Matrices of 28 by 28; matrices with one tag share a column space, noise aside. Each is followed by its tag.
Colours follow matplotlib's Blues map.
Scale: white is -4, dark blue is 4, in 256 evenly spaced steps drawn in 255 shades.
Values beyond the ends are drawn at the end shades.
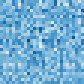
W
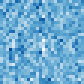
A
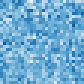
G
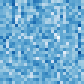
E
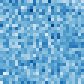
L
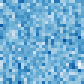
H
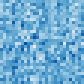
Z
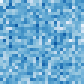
W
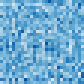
A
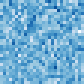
G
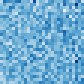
G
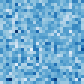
A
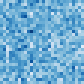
A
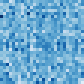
A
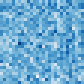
A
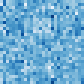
G
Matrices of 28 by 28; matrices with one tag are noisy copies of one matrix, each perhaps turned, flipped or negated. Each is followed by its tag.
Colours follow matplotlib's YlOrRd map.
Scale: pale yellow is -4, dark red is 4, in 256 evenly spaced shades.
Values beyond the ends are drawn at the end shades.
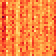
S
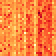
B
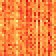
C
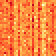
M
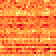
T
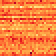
C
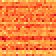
S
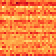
S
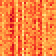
M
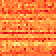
M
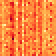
M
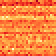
S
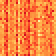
C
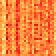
S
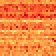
B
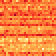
B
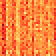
S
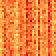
C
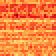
B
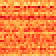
S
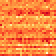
T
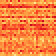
C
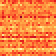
C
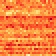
T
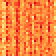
S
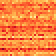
C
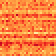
M
